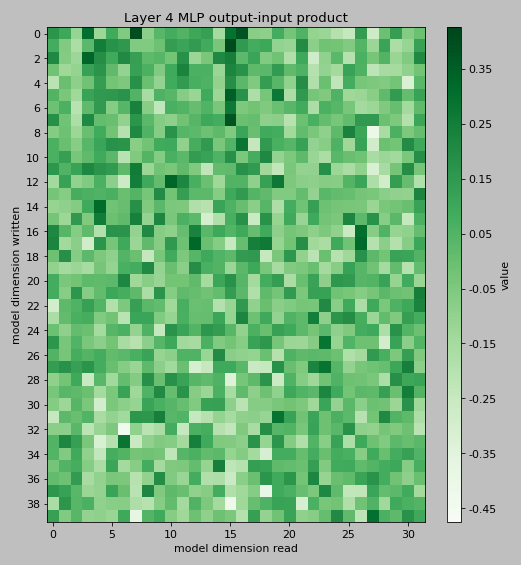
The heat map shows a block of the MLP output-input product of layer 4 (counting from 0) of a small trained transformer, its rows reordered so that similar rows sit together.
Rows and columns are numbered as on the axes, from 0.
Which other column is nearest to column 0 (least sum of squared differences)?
5
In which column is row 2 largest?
3
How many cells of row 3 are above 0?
18
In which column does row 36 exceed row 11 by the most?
27
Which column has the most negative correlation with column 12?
23
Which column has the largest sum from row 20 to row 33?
30
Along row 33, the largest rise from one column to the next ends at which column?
6
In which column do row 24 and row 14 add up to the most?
14
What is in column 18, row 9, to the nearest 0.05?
0.15
